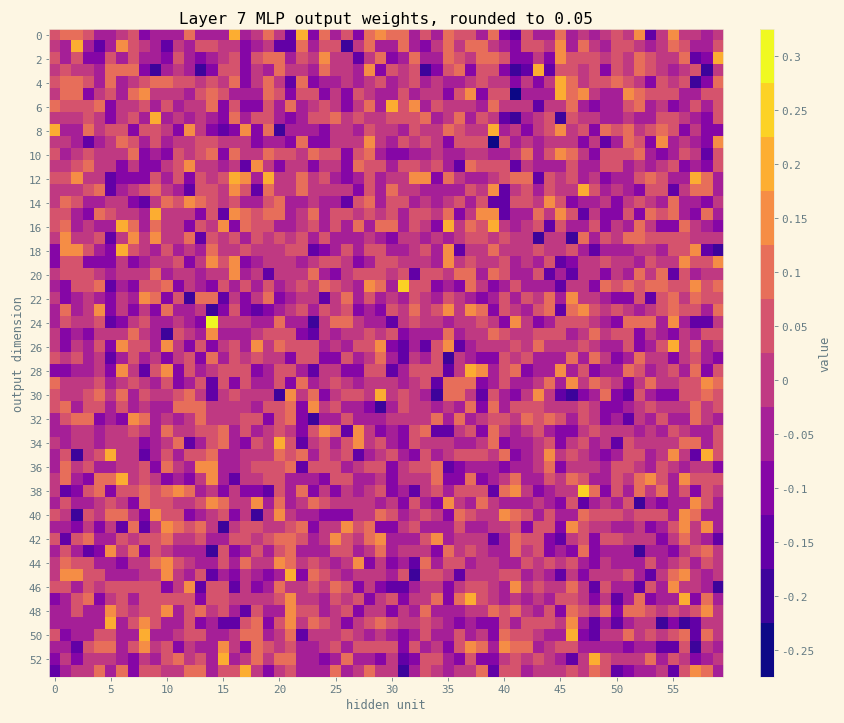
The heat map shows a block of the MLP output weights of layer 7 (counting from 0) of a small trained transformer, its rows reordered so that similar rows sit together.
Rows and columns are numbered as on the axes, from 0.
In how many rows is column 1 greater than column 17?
27
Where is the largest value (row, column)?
24, 14
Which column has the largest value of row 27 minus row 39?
52
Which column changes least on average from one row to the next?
42
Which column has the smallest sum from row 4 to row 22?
5
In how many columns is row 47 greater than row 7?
23
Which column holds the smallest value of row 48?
17
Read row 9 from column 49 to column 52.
-0.15 -0.05 0.1 0.05
